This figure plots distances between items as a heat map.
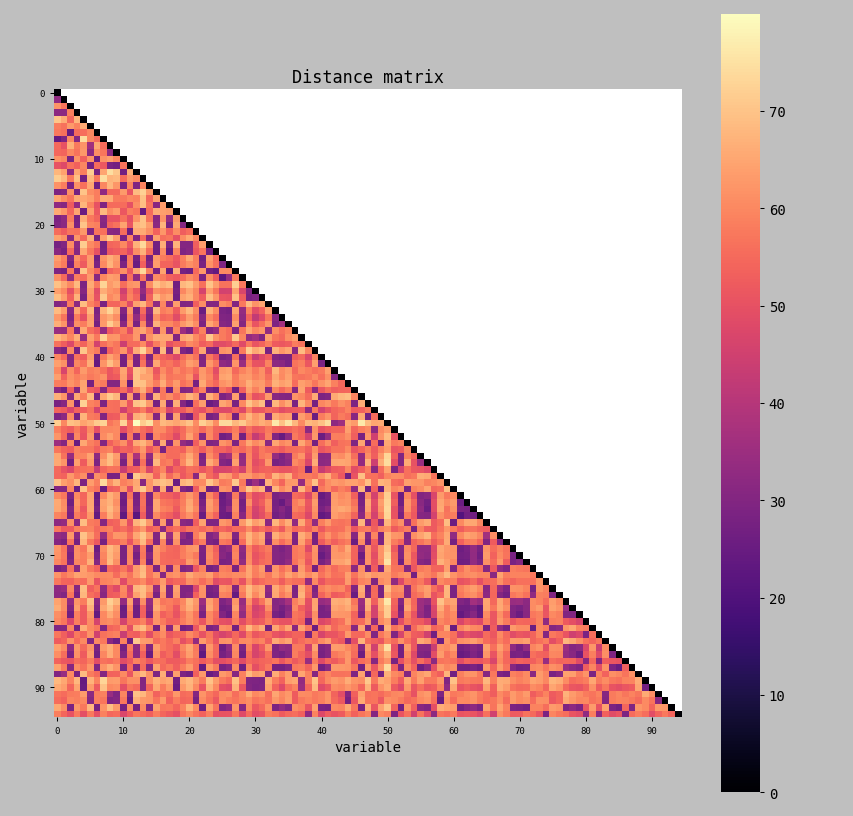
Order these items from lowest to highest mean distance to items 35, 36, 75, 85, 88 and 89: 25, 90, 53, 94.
53, 25, 90, 94
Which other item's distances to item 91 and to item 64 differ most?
12
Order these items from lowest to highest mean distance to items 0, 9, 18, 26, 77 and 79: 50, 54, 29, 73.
54, 29, 73, 50
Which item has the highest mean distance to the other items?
50
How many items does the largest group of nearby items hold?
32
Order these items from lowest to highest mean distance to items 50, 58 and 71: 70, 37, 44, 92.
92, 44, 70, 37
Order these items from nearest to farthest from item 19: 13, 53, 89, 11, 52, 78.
53, 11, 52, 78, 89, 13
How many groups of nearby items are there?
7
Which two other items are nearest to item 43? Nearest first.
42, 50
